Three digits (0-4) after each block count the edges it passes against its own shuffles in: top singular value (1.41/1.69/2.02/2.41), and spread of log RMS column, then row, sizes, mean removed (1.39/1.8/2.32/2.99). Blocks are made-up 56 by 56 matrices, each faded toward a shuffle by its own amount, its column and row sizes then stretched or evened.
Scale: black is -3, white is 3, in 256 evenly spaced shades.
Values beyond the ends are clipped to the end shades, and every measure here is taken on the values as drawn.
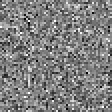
0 1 0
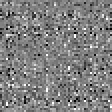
0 3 3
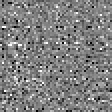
0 1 3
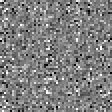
0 2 1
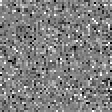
2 0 0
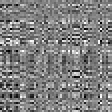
4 4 4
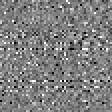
3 0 3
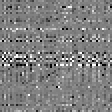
4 1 4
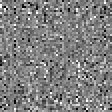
1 3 2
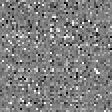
1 2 1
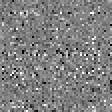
0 2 3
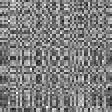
4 1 2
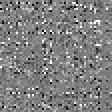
1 3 3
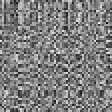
4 3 0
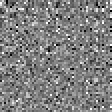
2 3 1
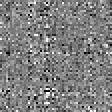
1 3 3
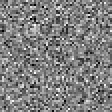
2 1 0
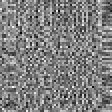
3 0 0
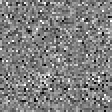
1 1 2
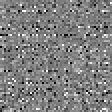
2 1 3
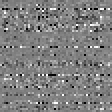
3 2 4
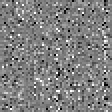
1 3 0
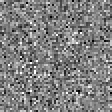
0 2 0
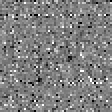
0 1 3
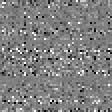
0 1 4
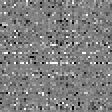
2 1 4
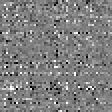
0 2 4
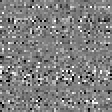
1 2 4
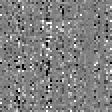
0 4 0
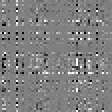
3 4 4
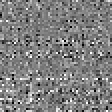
1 3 4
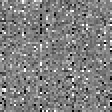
0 3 1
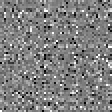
3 1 1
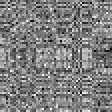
4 0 2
